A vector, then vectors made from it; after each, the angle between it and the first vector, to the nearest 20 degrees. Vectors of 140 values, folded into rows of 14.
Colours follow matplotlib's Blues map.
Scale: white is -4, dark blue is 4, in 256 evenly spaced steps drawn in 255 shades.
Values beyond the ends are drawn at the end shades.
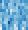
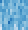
20 degrees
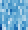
160 degrees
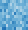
80 degrees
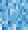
40 degrees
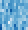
160 degrees
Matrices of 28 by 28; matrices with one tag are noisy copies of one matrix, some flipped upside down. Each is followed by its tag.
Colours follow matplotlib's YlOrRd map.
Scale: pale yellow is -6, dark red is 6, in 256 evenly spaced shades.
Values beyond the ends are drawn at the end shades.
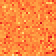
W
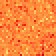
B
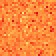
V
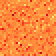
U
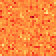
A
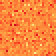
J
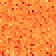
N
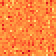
N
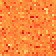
A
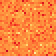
J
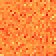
U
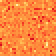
A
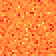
V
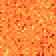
B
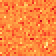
A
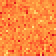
B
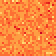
W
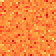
U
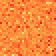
W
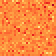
W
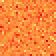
U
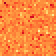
A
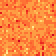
B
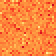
W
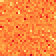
U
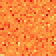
U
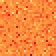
U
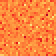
U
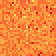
V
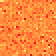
U
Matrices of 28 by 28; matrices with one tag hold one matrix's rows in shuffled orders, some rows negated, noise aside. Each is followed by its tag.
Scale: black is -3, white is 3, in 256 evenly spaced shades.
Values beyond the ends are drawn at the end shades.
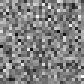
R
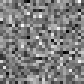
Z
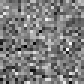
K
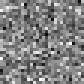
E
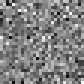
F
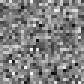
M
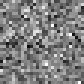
E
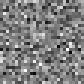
K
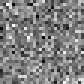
F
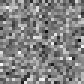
E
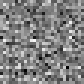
K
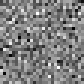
R
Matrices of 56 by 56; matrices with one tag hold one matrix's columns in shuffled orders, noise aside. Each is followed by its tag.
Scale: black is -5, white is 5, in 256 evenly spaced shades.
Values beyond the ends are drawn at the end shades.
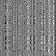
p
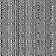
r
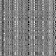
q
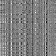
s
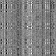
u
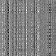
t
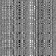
r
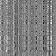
p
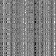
s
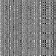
r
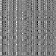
q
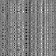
t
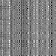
r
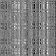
u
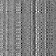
t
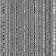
t
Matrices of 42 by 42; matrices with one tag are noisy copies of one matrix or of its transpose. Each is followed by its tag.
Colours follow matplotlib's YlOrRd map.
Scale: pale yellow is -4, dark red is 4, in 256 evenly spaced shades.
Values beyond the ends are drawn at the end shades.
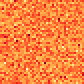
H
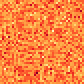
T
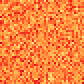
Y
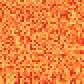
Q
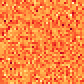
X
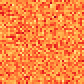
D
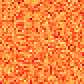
T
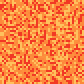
D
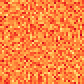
Y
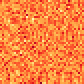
Y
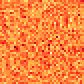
X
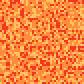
X
